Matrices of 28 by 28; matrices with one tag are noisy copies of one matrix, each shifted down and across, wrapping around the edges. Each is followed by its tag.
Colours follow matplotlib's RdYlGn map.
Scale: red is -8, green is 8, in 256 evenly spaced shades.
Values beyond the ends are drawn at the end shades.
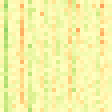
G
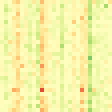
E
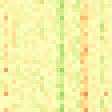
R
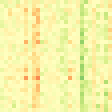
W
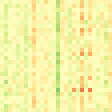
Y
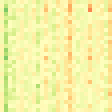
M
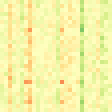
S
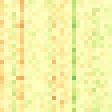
S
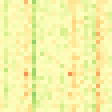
E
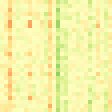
M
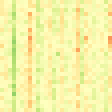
G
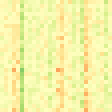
E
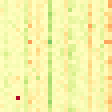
S
